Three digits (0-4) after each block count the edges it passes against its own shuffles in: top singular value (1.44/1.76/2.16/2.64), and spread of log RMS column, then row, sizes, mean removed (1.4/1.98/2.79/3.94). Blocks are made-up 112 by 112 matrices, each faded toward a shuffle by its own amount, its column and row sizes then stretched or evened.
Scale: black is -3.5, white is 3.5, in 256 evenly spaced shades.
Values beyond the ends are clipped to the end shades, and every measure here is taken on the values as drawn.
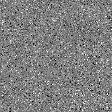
0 1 1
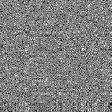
3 0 0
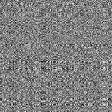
4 0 3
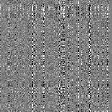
4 4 2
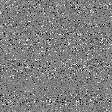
1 0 3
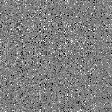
2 2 1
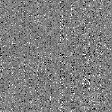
1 3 1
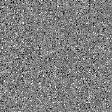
0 2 1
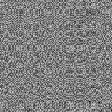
4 0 0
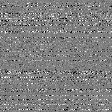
2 0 4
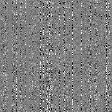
1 4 2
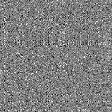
3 1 2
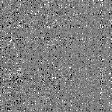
2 3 2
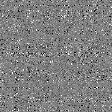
0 2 3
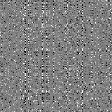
4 3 0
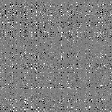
3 3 3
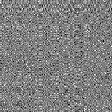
4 0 1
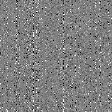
2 3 0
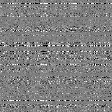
4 1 4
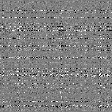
2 2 4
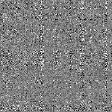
2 3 3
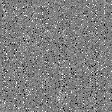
1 2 0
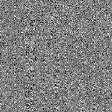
2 2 1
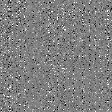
0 3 1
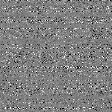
1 1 4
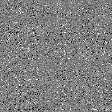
0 2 2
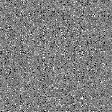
2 2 1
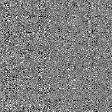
1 3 3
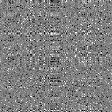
4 2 2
